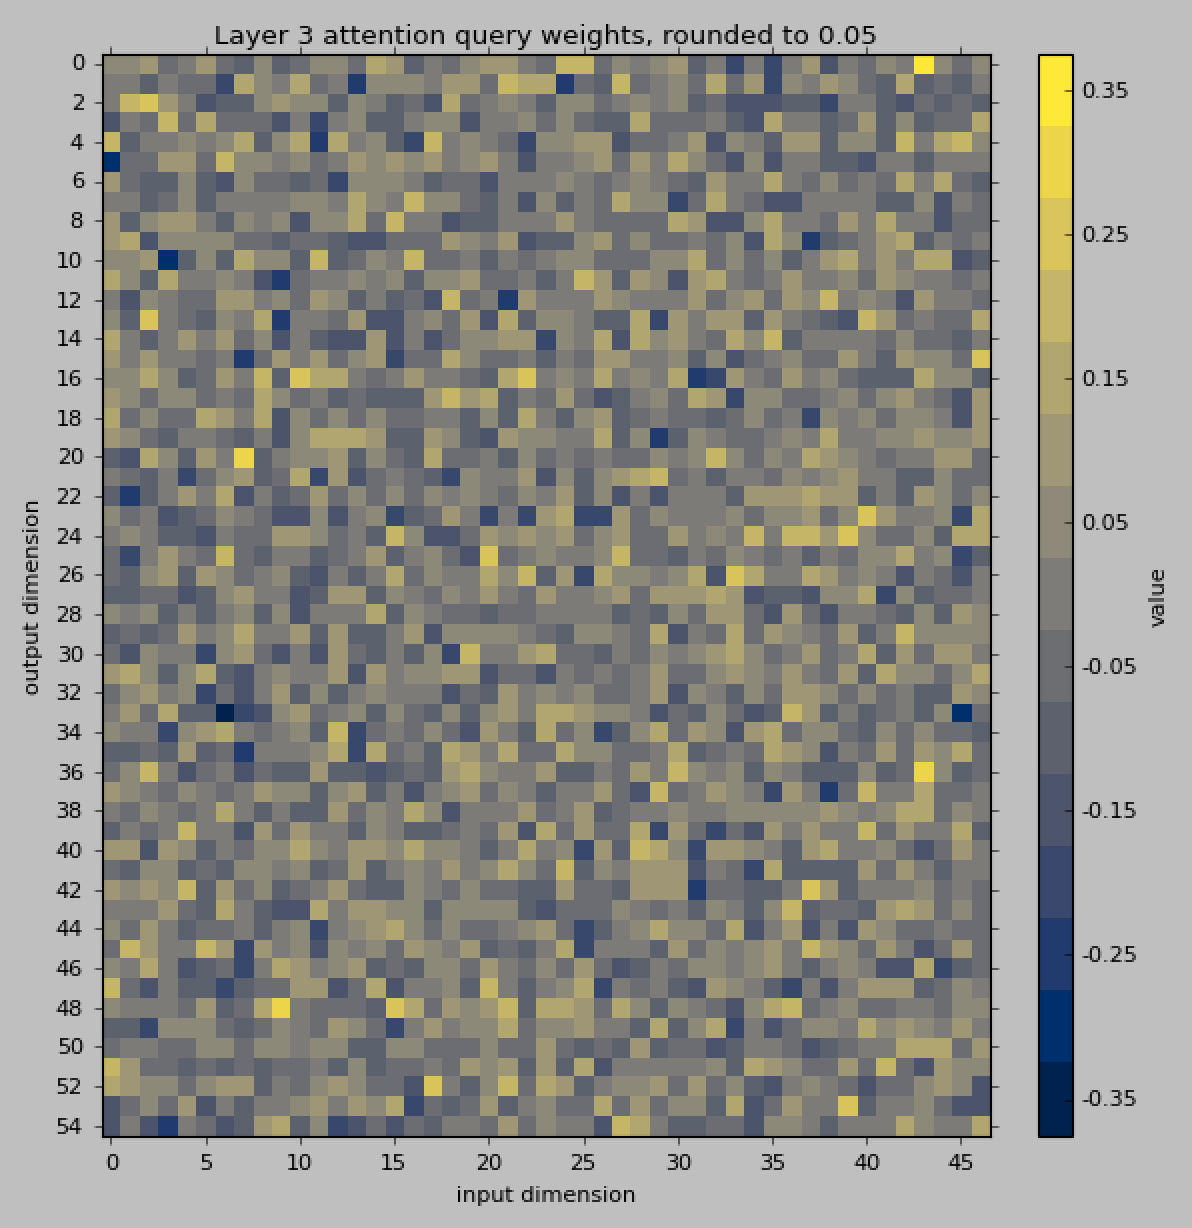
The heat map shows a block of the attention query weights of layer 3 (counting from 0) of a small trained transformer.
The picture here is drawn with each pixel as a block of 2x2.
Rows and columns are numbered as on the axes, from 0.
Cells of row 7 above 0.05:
4
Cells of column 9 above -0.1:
40
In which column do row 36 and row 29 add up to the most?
43
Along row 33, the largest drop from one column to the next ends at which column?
45
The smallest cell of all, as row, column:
33, 6
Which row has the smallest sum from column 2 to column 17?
54
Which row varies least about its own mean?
38
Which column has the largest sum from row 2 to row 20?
0
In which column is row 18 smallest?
37
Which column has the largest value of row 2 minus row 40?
2
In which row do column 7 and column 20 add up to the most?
20
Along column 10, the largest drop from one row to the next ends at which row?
17
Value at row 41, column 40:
0.1
